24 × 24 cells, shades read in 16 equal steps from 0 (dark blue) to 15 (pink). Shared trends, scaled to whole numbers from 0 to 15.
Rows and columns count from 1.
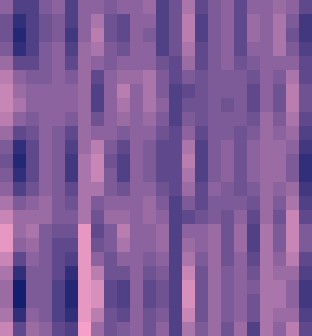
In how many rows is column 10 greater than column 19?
12
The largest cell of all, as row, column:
24, 7
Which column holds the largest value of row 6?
1
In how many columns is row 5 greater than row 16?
7
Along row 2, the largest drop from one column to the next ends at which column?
16
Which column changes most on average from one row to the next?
2
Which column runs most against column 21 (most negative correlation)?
5
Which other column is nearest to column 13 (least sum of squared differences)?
3
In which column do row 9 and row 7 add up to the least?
14
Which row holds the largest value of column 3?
17
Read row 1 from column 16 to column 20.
5 7 8 5 8
